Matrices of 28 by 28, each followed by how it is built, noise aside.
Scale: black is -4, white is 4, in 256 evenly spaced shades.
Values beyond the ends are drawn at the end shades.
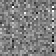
uneven columns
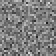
noise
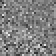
lower triangular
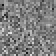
lower triangular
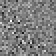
lower triangular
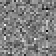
uneven columns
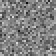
noise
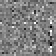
uneven columns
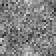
smooth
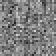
blocks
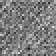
Hankel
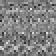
repeating columns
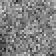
smooth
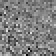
lower triangular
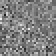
lower triangular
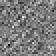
Hankel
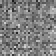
blocks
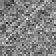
Hankel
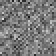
Hankel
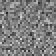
repeating columns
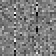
uneven columns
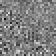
lower triangular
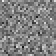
repeating columns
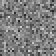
noise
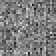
blocks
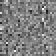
uneven columns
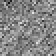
Hankel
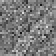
Hankel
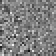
lower triangular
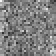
smooth
